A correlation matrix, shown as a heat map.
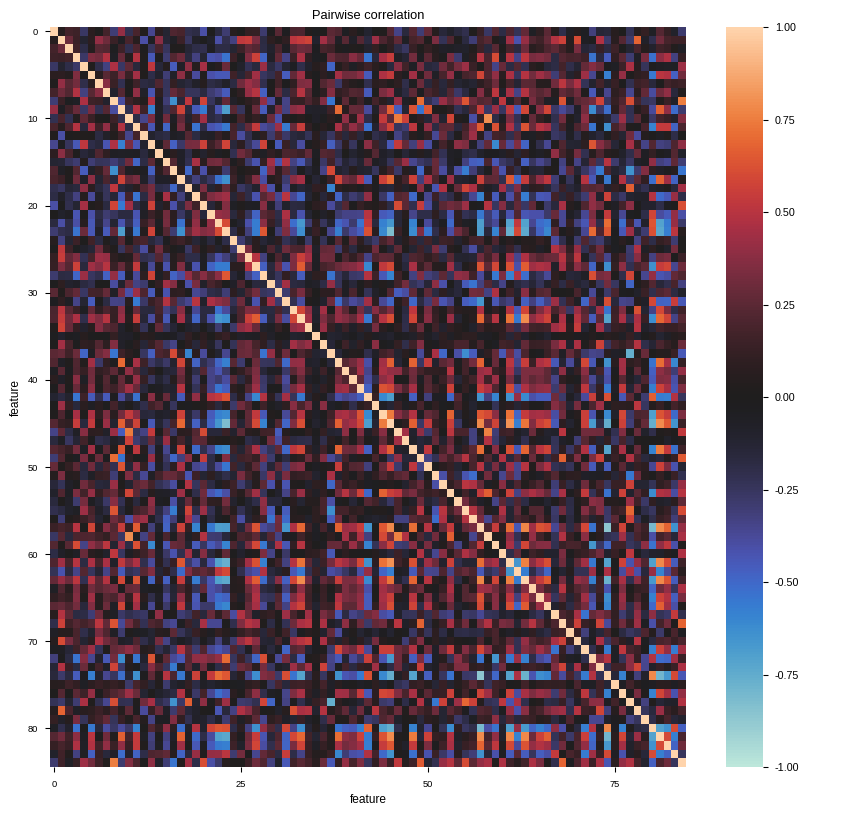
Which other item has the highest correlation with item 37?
16
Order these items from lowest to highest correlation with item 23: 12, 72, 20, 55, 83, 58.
58, 12, 55, 20, 83, 72
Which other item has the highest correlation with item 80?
74
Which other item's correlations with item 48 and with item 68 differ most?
9
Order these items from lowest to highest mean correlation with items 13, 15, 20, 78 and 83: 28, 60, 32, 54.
32, 60, 54, 28
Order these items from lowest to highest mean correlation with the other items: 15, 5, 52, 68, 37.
15, 37, 52, 5, 68
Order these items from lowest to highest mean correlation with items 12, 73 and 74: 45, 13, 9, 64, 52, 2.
45, 9, 64, 2, 52, 13
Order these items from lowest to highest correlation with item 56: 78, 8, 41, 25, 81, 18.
25, 78, 41, 81, 8, 18
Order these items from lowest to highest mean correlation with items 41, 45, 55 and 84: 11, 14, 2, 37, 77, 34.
37, 14, 2, 34, 77, 11
